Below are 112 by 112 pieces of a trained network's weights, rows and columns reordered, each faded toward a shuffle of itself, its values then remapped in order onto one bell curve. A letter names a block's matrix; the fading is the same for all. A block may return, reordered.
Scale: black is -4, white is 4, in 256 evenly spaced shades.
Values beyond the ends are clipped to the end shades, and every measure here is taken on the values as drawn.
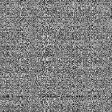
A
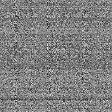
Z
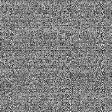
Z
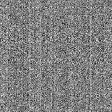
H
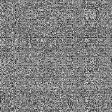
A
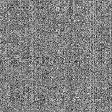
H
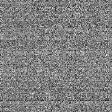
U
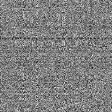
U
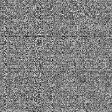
A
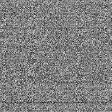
U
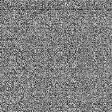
U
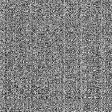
H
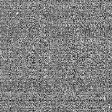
Z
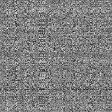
A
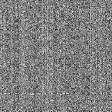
H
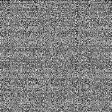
Z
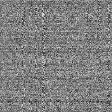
Z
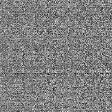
A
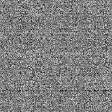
A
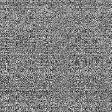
Z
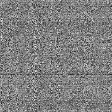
U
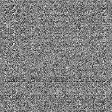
U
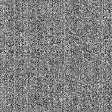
H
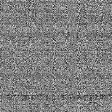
A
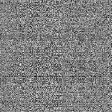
A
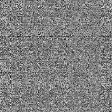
U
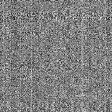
H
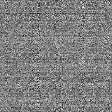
Z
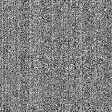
H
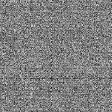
U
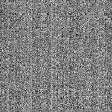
H
